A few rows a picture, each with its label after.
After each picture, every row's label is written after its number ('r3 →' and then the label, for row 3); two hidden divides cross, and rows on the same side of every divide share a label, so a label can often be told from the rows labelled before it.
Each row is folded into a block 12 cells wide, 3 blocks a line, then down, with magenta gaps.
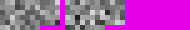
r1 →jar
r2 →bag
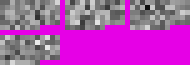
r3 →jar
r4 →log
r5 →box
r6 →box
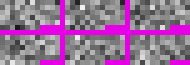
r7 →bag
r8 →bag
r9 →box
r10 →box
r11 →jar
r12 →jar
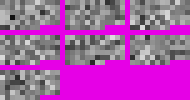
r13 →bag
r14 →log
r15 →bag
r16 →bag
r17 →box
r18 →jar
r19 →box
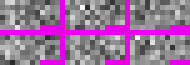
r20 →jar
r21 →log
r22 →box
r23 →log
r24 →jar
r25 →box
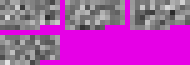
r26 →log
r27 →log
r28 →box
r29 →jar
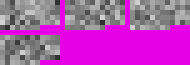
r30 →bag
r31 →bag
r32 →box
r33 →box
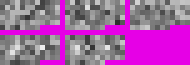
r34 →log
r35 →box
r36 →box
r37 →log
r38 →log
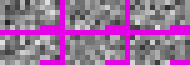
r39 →box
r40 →box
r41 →log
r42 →box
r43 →bag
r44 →box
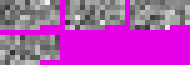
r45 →box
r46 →jar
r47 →log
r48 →bag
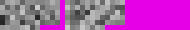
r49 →jar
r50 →box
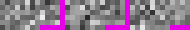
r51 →log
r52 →log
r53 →box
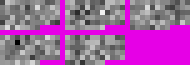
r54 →jar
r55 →box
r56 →log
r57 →box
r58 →bag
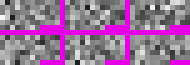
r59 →bag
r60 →log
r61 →box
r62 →log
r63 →jar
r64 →jar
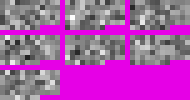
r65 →jar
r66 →log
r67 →jar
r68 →box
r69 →bag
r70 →log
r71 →box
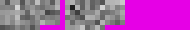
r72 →log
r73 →box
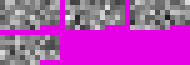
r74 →jar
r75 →bag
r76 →jar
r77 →bag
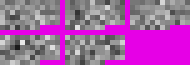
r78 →bag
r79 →bag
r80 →bag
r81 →box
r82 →log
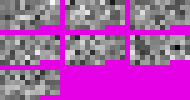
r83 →box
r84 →log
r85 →log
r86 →bag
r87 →bag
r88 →bag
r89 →log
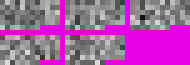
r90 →box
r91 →bag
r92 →bag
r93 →jar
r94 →bag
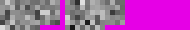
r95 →jar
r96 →bag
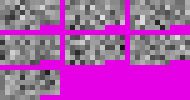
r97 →box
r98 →bag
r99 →jar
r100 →jar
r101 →bag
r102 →box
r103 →log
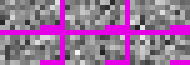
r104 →jar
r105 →log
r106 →bag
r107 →box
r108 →jar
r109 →log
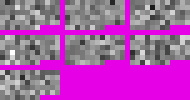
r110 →bag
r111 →jar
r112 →log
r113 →jar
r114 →box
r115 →jar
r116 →log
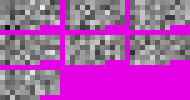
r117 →bag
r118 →log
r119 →jar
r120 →bag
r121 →bag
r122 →jar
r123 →bag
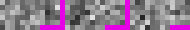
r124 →log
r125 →box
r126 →bag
